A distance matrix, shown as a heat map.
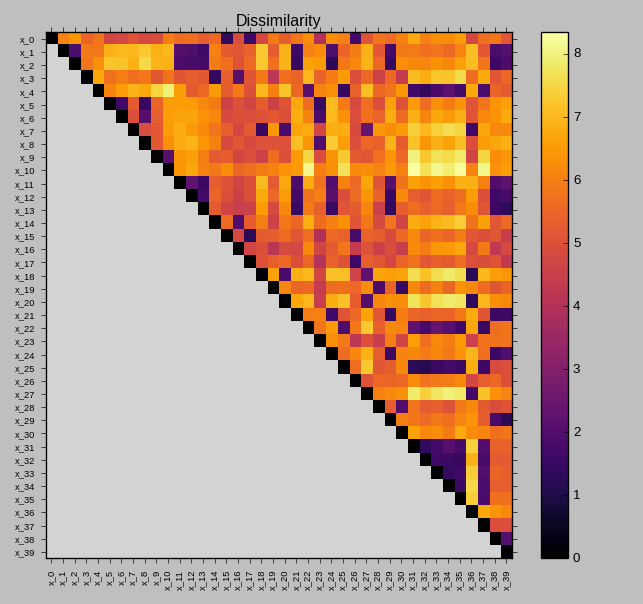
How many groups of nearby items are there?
8
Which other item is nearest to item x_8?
x_5
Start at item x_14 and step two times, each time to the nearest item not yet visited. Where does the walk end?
x_16
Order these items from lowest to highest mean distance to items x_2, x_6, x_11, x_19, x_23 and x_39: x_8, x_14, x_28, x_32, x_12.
x_12, x_28, x_8, x_14, x_32
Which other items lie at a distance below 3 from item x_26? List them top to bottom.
x_0, x_15, x_17
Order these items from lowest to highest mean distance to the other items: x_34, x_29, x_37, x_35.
x_29, x_37, x_34, x_35
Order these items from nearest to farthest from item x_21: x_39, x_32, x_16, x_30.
x_39, x_16, x_32, x_30
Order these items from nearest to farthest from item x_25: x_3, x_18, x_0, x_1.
x_1, x_0, x_3, x_18
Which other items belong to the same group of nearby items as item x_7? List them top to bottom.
x_18, x_20, x_27, x_36
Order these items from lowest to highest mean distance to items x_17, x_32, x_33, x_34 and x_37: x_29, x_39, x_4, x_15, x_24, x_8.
x_4, x_15, x_39, x_29, x_24, x_8
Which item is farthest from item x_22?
x_10
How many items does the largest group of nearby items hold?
10
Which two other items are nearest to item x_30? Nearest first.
x_19, x_28
